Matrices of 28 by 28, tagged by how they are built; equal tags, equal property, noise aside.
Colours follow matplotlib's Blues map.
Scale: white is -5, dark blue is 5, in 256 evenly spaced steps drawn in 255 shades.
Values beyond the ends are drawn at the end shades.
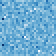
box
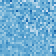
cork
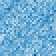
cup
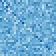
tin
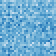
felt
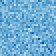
tin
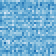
felt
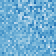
cork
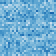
felt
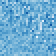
cork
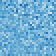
cork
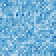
cup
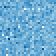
box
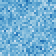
cup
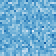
felt
